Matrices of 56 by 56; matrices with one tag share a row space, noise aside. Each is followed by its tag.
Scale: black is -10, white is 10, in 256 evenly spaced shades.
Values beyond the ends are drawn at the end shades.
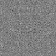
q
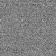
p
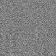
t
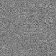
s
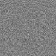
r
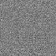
q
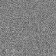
t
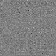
q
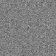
r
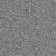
t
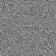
s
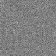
t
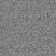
q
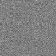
t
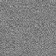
t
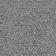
q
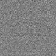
q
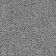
t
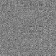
s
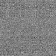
p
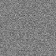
q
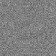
s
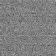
p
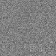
s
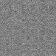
r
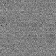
p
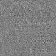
q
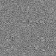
r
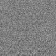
q
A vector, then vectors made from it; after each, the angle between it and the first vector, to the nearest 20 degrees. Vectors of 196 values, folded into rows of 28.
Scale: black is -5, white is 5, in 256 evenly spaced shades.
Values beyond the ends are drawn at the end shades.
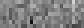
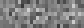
60 degrees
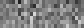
120 degrees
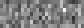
120 degrees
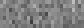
40 degrees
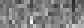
160 degrees
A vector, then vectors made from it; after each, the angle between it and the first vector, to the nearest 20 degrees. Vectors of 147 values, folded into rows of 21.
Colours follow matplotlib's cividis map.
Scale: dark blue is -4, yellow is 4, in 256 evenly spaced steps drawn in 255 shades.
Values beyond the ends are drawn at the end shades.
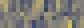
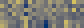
80 degrees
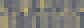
100 degrees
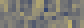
20 degrees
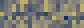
120 degrees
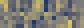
20 degrees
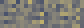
120 degrees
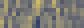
60 degrees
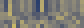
100 degrees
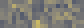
120 degrees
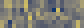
80 degrees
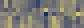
100 degrees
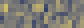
40 degrees
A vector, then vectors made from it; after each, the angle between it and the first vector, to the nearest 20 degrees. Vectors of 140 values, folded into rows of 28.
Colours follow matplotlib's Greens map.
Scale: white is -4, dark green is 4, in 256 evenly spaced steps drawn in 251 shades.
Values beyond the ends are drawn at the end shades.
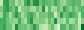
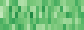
80 degrees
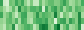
160 degrees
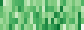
140 degrees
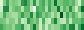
60 degrees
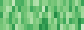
140 degrees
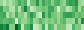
80 degrees
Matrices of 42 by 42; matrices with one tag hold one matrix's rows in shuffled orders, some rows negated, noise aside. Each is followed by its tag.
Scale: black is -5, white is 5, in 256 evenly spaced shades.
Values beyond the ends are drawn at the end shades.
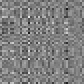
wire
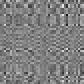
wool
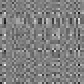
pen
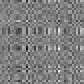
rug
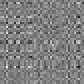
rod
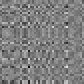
wire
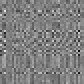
pen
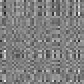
pen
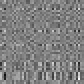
pen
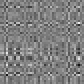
rod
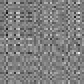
rod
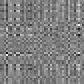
rod
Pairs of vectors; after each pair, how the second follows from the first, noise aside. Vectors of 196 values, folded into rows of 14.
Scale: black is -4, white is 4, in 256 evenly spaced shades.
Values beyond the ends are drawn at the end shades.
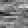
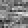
reversed, negated.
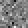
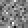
negated.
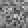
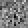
sign-scrambled.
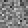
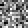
wrapped around, scaled up.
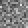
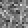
sign-scrambled.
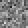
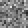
negated.
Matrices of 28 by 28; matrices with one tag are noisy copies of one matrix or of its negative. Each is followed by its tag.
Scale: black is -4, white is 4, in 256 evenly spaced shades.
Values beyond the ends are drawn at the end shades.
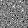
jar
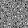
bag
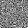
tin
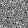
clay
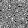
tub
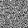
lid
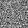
clay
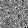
lid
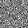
lid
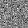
bag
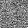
tin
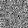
lid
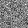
bag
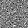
tin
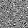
tin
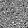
tin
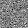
tin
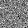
lid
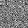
jar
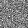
tub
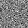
tub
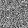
clay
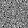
clay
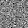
tin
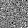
tin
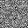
lid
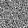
lid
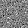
clay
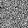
lid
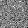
jar
